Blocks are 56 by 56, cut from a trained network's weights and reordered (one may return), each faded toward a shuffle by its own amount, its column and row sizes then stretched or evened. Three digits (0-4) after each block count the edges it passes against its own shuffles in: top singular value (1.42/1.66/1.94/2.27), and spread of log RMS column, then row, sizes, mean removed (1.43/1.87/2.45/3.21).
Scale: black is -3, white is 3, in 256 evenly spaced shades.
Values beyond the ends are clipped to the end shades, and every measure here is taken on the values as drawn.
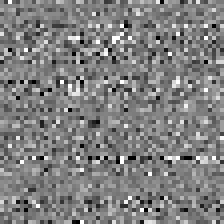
0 0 4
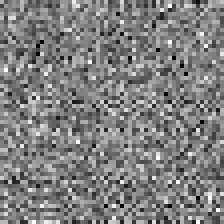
3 0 1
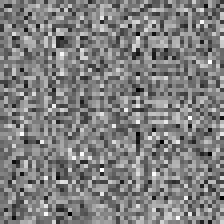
3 2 0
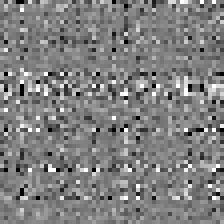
1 3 4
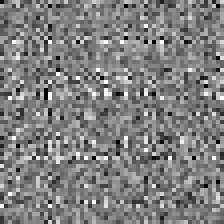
2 2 3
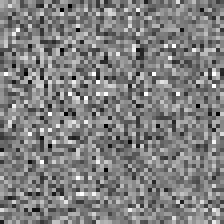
1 1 1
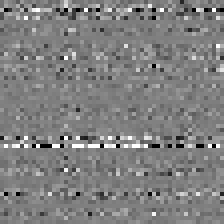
3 0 4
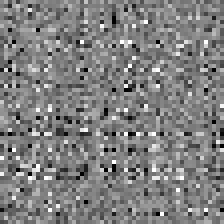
2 2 2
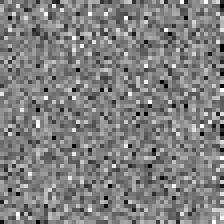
0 1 0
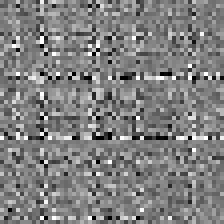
4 2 4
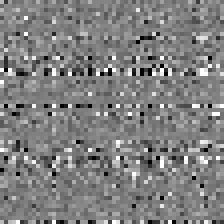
3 1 4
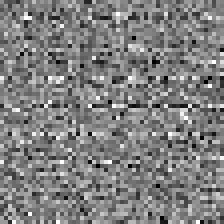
3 0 2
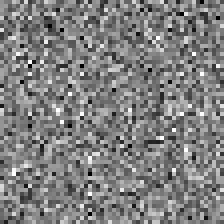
2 1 0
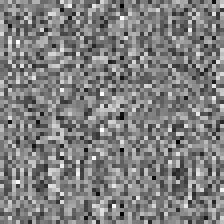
3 1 0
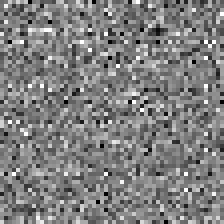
1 0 2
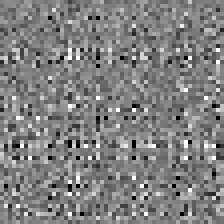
3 2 3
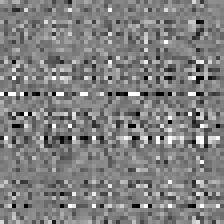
4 2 4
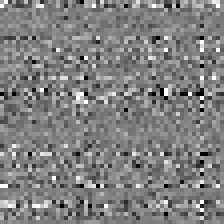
3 1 4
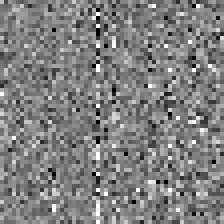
1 2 0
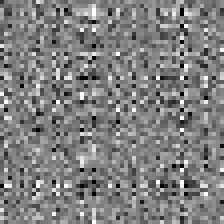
4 4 2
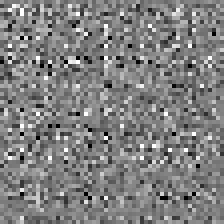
0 2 3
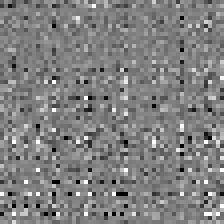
0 3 3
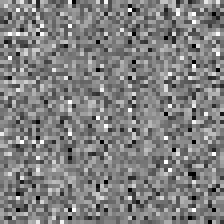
2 3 0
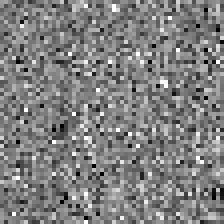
1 1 0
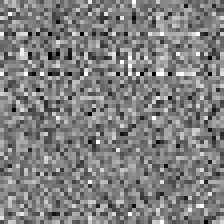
2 0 2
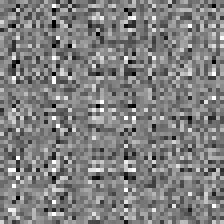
4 4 1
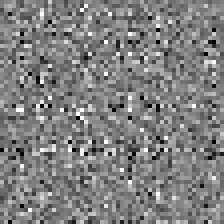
1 2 2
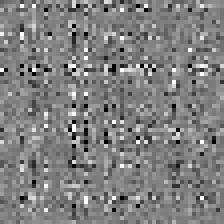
1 3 3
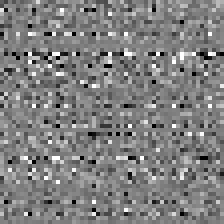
1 2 4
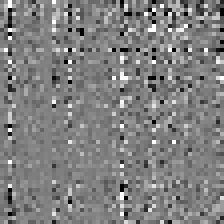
2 4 3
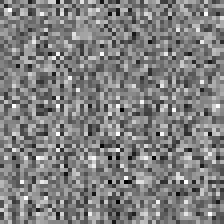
4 0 2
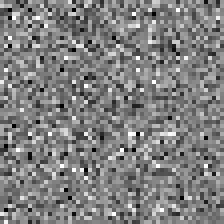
1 1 1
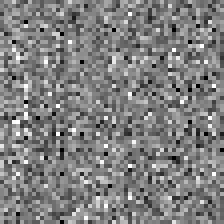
1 2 0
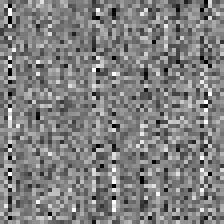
3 3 0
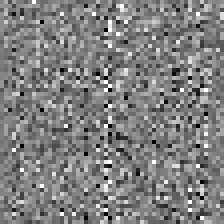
2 3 0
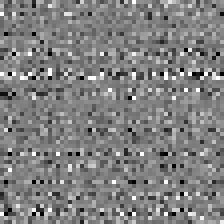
0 1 4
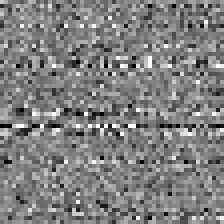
3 0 3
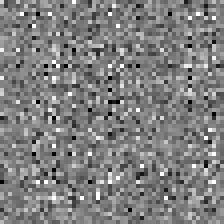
0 2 2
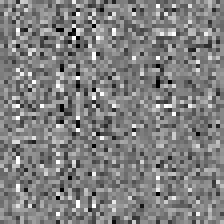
2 3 0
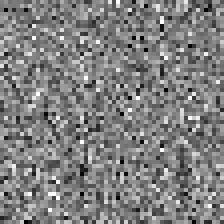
1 1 0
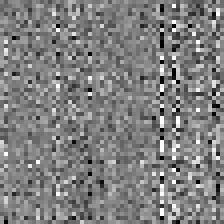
2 4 0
